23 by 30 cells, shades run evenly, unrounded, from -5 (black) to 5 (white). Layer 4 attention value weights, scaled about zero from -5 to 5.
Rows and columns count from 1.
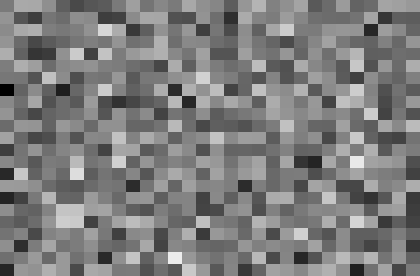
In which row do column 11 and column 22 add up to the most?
20
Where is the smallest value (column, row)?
1, 8
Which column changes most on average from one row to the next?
26
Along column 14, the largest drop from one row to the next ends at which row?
9
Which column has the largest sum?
21
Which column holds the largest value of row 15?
6
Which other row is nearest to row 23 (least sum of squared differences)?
7
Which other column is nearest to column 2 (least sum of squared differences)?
28
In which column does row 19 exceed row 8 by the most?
5
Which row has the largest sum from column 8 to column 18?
12
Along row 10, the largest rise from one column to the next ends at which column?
27
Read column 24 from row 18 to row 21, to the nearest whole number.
0 2 -2 -1
